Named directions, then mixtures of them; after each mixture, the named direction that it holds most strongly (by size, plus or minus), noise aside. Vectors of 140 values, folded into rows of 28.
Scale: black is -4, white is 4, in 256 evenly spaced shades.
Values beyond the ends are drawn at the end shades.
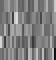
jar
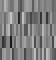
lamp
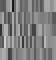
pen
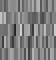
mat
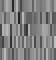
lamp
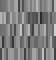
mat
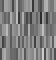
lamp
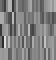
pen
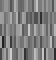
lamp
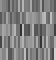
mat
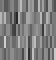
jar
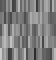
pen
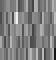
jar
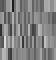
pen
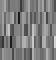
lamp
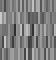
mat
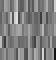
jar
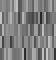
lamp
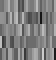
jar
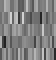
lamp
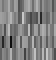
lamp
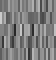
mat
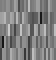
mat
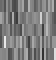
jar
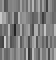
mat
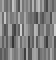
mat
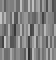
mat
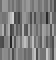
lamp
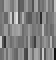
jar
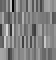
pen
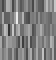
jar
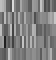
pen
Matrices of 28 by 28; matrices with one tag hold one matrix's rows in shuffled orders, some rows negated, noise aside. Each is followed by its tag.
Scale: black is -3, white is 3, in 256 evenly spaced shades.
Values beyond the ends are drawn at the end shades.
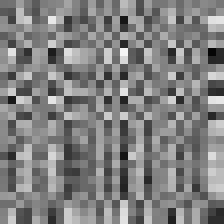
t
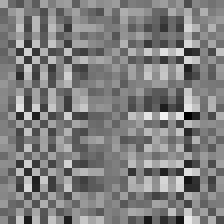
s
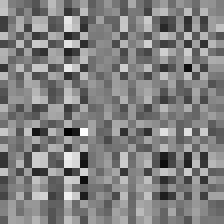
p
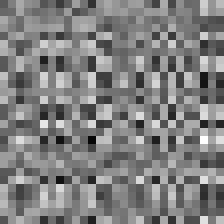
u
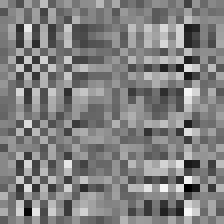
s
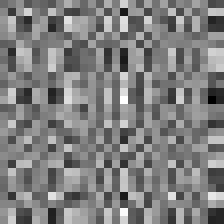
t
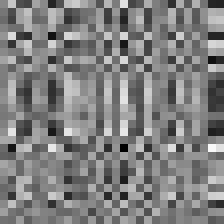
t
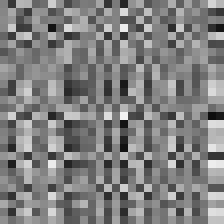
t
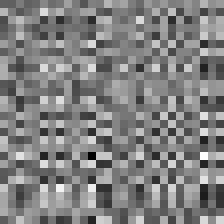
u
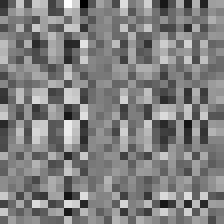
p
